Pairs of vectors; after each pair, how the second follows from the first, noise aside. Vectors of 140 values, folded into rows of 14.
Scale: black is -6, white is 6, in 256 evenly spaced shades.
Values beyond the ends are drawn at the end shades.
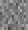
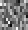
reversed, scaled up.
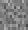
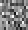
reversed, negated, scaled up.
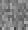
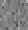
reversed, negated, partly zeroed.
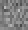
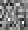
reversed, scaled up.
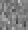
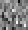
negated, scaled up.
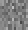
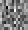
reversed, scaled up.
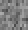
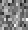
negated, scaled up.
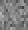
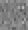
negated, partly zeroed.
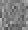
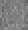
negated, shrunk.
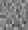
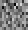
reversed, scaled up.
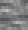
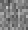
shuffled.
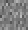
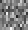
reversed, scaled up.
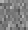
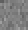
negated, shrunk.
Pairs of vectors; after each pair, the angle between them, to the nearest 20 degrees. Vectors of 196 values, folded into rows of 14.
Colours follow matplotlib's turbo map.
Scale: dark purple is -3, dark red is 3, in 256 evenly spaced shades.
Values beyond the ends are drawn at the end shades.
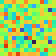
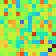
60 degrees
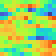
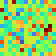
100 degrees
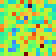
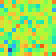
60 degrees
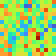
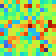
140 degrees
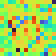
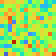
80 degrees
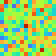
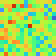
120 degrees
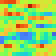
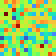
60 degrees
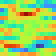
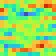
160 degrees
